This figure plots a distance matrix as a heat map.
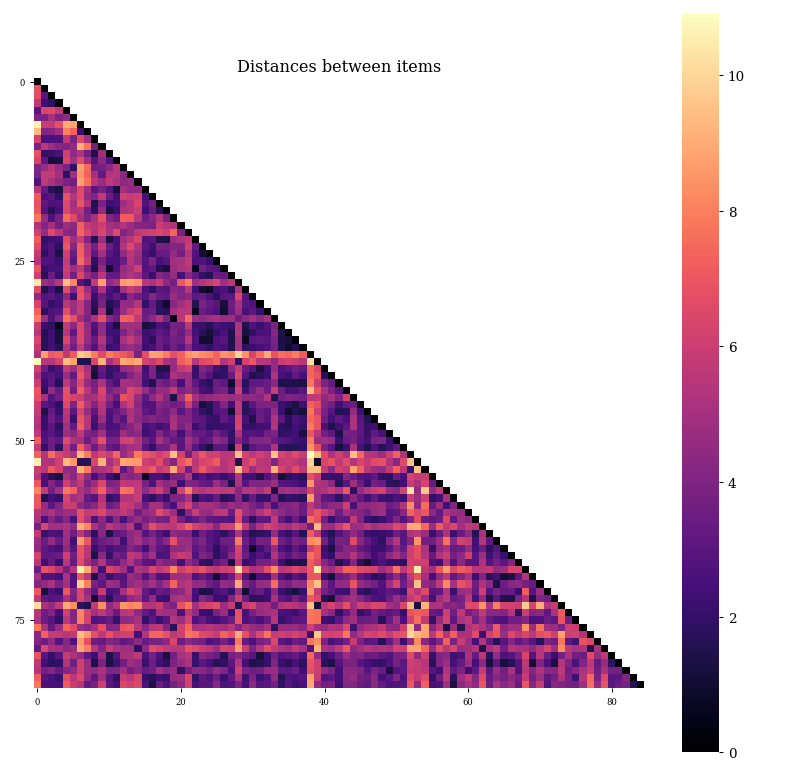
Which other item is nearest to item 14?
79
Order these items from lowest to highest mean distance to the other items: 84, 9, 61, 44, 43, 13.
61, 84, 43, 44, 9, 13
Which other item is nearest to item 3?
34
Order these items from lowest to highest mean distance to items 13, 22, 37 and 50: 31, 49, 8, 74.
49, 31, 8, 74
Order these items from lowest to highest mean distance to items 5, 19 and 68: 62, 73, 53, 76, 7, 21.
62, 76, 21, 7, 73, 53
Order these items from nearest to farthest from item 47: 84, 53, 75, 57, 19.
75, 84, 19, 57, 53
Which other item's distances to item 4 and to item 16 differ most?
84
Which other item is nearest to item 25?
69
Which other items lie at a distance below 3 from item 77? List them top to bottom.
14, 38, 62, 79
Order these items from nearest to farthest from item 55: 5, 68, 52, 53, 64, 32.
32, 64, 5, 68, 53, 52
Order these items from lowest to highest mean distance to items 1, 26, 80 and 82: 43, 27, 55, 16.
55, 27, 16, 43
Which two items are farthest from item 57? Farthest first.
52, 54
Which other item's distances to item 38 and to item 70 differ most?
64
